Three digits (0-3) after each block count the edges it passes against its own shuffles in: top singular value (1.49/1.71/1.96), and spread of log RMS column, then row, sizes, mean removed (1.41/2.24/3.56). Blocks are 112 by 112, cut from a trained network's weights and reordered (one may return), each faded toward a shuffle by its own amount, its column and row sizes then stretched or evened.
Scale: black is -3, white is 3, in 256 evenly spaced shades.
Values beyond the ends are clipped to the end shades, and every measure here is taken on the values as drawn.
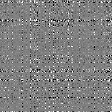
2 3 3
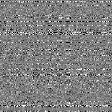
3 1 3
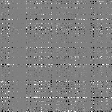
2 3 3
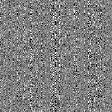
3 3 0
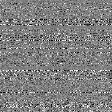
1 0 3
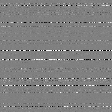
3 0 3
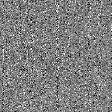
1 2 0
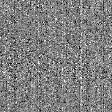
1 1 1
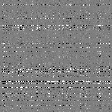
3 2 3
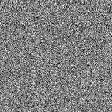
2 0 0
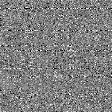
1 1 2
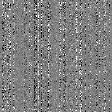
1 3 1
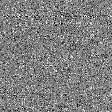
1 0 1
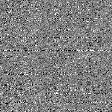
1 1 2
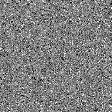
0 1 0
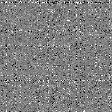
2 2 2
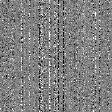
3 3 0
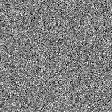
2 0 0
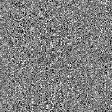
1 2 0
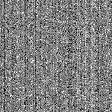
3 1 0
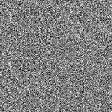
2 1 0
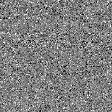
1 1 1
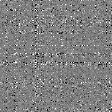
1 2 2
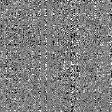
0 3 2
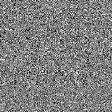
1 1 2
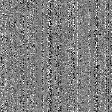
2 3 0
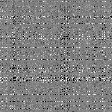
1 2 3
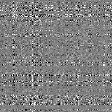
3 2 3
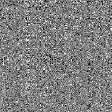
1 2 1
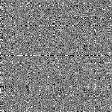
2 2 2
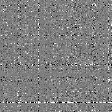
3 2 2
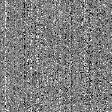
1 2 0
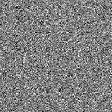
2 1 1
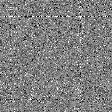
2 1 1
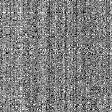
3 0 2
